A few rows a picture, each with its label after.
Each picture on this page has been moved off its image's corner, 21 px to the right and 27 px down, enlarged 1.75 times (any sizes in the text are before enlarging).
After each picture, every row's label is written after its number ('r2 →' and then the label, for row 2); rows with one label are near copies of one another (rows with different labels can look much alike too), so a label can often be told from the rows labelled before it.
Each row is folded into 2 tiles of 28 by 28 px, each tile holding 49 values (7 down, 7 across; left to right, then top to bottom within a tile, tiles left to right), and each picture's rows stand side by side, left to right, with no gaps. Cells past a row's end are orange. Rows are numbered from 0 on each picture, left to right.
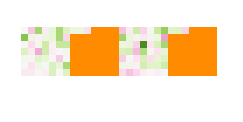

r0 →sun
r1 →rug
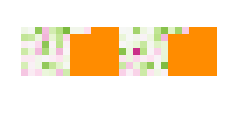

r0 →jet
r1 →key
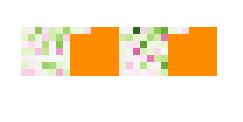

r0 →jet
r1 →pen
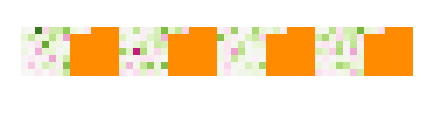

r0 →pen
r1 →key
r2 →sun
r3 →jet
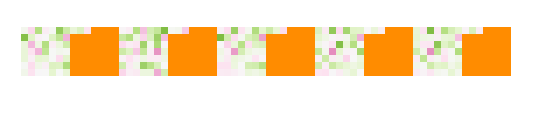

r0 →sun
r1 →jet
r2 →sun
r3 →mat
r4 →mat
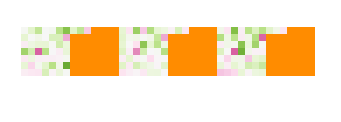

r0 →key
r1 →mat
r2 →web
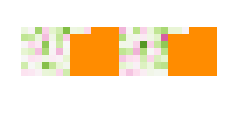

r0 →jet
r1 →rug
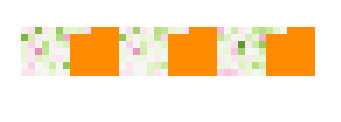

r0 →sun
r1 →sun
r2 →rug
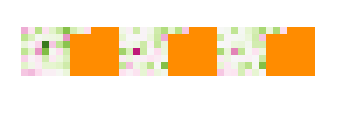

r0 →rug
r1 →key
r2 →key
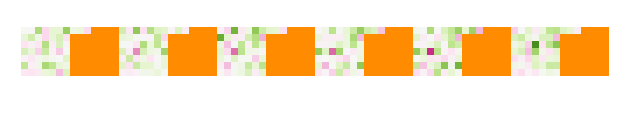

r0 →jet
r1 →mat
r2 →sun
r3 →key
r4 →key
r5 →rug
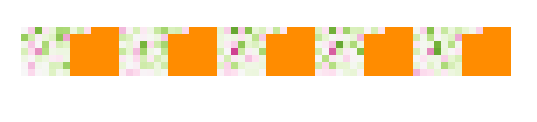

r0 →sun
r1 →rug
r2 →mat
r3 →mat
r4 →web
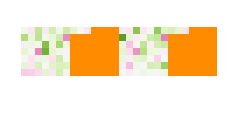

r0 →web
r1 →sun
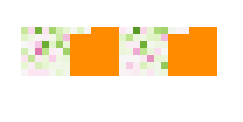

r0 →mat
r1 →pen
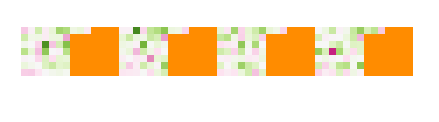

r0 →rug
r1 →pen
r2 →jet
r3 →key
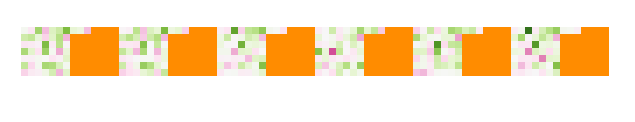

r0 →jet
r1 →jet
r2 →pen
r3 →key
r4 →rug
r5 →pen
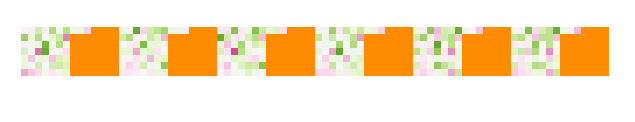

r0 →web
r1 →pen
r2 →sun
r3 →web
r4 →jet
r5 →jet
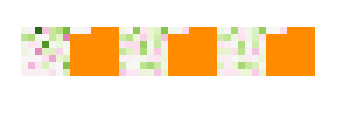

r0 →pen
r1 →jet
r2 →jet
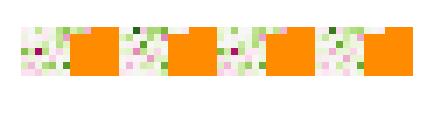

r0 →key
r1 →pen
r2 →key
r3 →pen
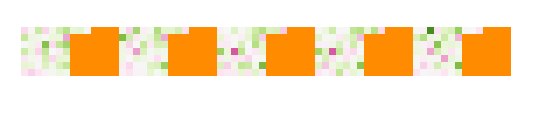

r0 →rug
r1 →sun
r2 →key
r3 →key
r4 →pen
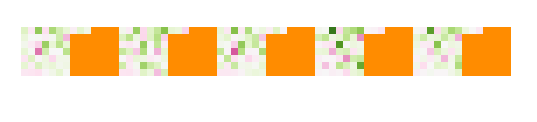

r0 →mat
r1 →jet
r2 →mat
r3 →pen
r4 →pen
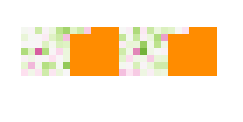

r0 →key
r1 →web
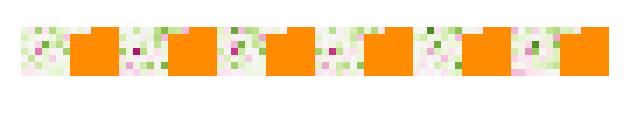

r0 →mat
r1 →key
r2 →mat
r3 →key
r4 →pen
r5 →rug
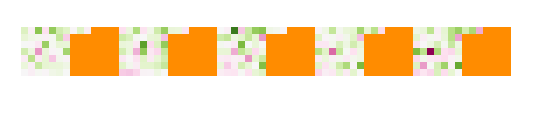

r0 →mat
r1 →rug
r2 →pen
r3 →key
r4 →key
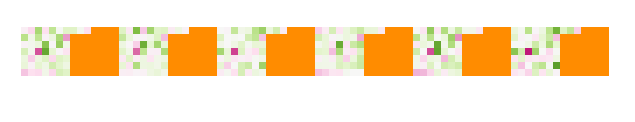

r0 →web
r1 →mat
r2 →key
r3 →rug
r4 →web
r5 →key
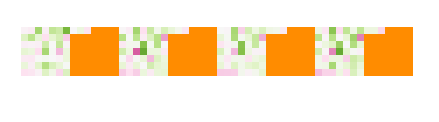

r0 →jet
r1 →web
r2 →web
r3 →web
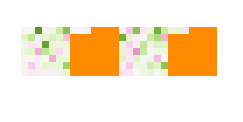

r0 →pen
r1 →sun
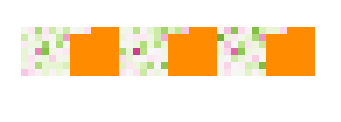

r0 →web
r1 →key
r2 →sun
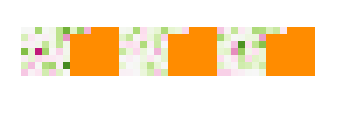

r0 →key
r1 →jet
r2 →rug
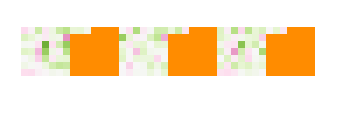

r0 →rug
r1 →sun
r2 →mat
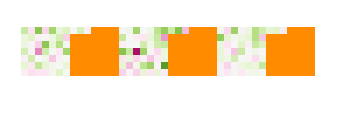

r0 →mat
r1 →key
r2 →sun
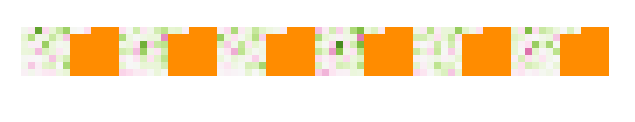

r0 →pen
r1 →rug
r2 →sun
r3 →rug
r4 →jet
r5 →mat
